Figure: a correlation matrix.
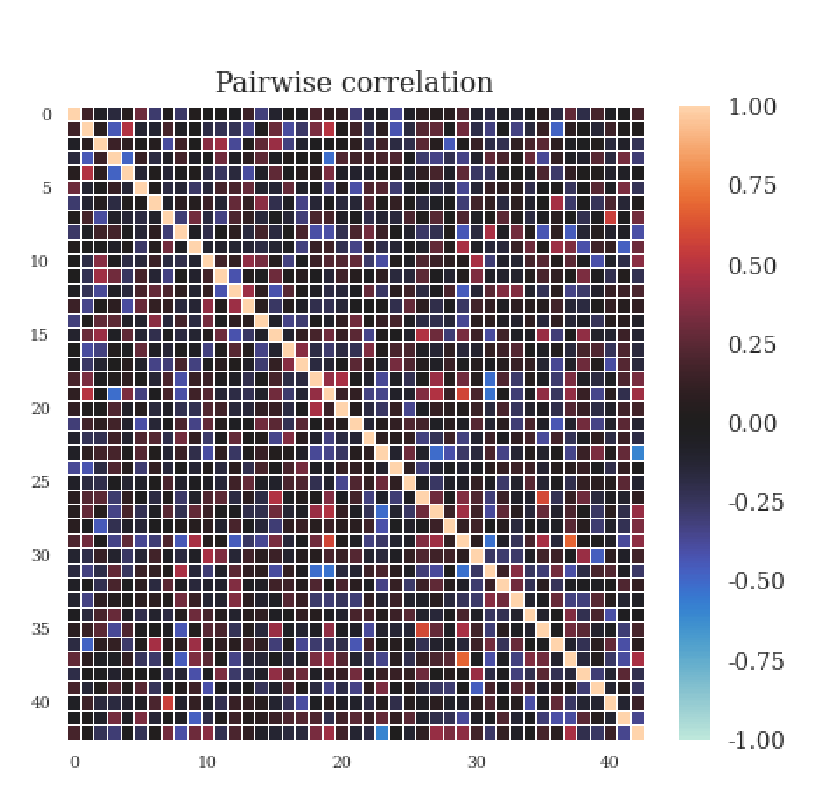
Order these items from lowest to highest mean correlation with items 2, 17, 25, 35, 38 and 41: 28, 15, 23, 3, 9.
9, 28, 3, 23, 15
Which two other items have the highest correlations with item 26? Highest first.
35, 15
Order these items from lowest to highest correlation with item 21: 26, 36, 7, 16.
36, 16, 7, 26
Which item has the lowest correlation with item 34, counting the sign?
40
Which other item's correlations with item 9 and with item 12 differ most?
29
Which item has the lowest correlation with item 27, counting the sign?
23
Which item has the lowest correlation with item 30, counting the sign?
39
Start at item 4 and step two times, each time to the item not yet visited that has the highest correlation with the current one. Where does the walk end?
19
